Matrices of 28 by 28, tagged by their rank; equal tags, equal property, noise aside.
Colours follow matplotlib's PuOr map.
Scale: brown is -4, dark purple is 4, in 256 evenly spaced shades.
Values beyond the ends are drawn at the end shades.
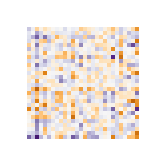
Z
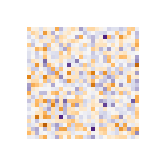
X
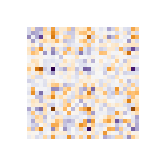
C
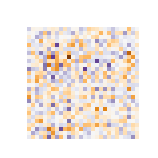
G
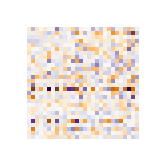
C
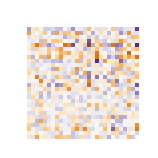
G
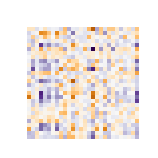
C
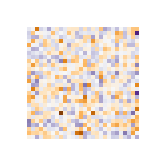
X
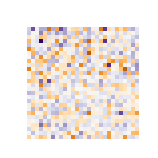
X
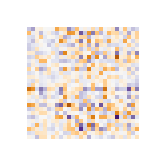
C
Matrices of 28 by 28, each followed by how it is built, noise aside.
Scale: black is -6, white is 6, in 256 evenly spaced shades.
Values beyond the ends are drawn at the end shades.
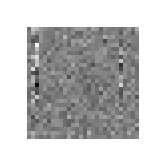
uneven columns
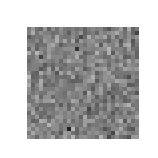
noise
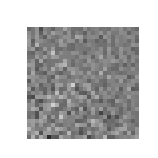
lower triangular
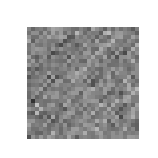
Hankel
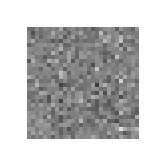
uneven columns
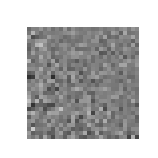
lower triangular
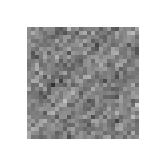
Hankel
